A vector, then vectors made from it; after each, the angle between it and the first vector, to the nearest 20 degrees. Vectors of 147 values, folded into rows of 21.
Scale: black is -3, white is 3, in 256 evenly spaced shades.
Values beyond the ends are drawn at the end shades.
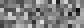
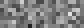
140 degrees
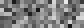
60 degrees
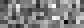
80 degrees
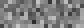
40 degrees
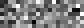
40 degrees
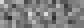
120 degrees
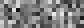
120 degrees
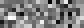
40 degrees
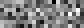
160 degrees
